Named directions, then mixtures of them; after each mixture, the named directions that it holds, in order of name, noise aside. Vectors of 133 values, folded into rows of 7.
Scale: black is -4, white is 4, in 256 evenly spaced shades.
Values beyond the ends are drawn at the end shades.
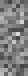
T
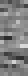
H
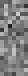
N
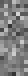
N.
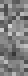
H, N.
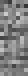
H, N, T.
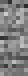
H, N, T.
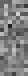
N.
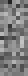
H, N, T.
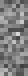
T.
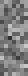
H, N, T.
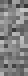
H, N, T.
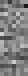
H, N.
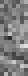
H, N, T.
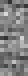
H, N, T.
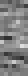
H.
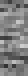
H, T.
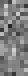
N.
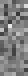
N.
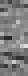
H.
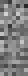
H, N, T.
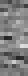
H.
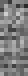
H, N, T.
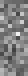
N, T.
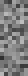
N, T.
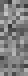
N, T.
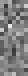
N.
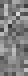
N.
